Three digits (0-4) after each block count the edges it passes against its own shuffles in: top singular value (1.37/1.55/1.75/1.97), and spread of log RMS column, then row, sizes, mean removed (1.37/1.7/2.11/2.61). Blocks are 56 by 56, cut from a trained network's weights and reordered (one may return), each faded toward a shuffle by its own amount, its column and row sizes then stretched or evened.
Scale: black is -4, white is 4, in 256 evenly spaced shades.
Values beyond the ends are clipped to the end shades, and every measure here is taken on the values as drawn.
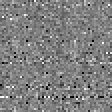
2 0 3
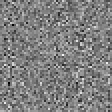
4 3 0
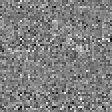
3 1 3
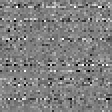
3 1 4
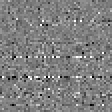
3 1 3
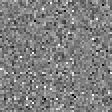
2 2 0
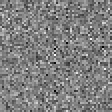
2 1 0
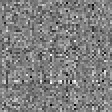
3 3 2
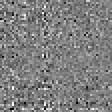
3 3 3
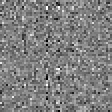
3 3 1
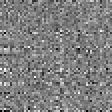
4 3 3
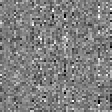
2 4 0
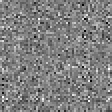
1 3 1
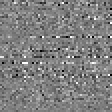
1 1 4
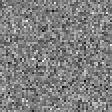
1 0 0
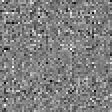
0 2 3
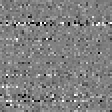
2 1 4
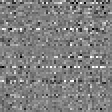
4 2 4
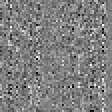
1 4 1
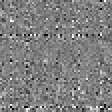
3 3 3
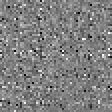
0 3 2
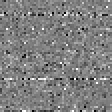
3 0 3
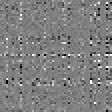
3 4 3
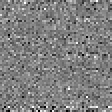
3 1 3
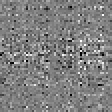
2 3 4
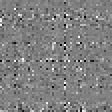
1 2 4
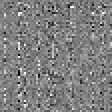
1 4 2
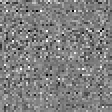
0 3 4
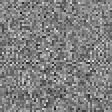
3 1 0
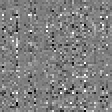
2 4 2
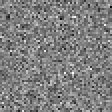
0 1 0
